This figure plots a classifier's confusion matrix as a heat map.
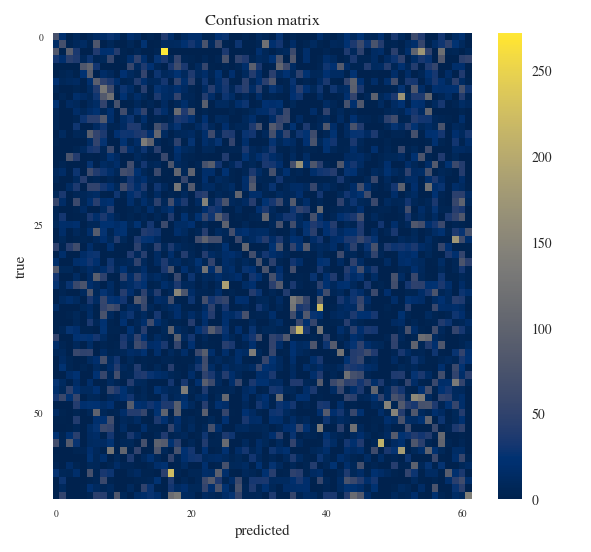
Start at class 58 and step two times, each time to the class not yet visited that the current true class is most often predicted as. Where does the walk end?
36
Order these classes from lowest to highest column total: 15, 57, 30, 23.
30, 23, 15, 57
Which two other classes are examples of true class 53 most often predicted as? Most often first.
57, 50
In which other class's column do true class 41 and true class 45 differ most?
43
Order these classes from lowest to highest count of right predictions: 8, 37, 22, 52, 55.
52, 37, 55, 8, 22
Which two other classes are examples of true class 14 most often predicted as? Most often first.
13, 38
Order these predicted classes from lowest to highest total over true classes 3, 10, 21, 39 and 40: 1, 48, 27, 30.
48, 1, 30, 27
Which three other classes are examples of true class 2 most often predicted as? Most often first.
16, 54, 57
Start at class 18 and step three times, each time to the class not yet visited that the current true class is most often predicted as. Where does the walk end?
51
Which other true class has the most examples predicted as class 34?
40
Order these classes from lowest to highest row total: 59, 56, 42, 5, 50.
56, 5, 59, 42, 50
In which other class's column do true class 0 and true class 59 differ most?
23
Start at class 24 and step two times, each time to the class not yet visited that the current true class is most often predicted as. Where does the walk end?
22
